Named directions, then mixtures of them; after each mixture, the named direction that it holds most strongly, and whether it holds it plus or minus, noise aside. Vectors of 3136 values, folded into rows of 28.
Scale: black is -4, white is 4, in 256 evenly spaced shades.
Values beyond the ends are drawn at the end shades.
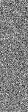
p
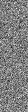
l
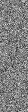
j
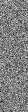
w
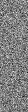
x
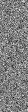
j, plus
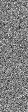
l, plus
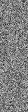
j, minus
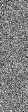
w, minus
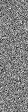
w, minus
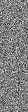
j, minus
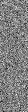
w, plus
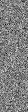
j, minus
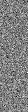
x, minus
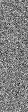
p, plus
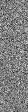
w, minus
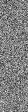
w, minus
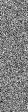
w, plus
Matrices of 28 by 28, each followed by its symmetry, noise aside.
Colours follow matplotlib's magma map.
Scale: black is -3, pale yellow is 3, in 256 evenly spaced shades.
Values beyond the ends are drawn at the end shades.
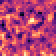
no symmetry.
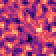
antisymmetric.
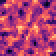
same after a half turn.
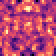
mirrored left to right.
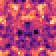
mirrored left to right.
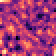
symmetric across the other diagonal.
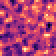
antisymmetric.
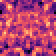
mirrored left to right.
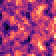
mirrored top to bottom.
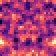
mirrored left to right.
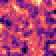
no symmetry.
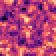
no symmetry.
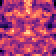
mirrored left to right.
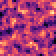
same after a half turn.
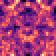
mirrored left to right.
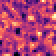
antisymmetric.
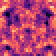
mirrored left to right.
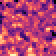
no symmetry.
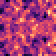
mirrored top to bottom.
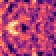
mirrored top to bottom.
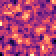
symmetric across the other diagonal.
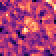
symmetric across the other diagonal.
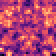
mirrored left to right.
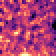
antisymmetric.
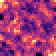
symmetric across the other diagonal.
